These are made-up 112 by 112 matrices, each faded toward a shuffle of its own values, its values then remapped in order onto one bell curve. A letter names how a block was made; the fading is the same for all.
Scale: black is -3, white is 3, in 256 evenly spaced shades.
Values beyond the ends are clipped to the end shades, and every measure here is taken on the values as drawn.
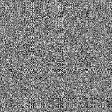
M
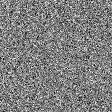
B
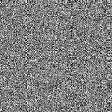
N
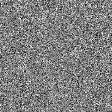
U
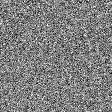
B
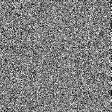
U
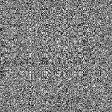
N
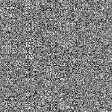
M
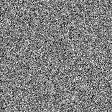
B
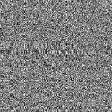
N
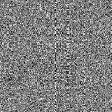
M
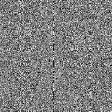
M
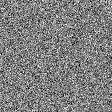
B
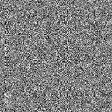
N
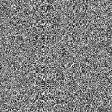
N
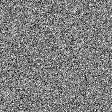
B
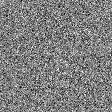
B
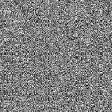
N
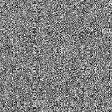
M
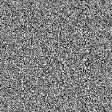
U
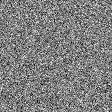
B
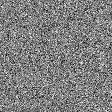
B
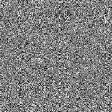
M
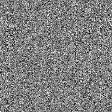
U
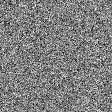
B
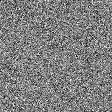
B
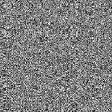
N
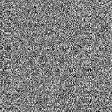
N
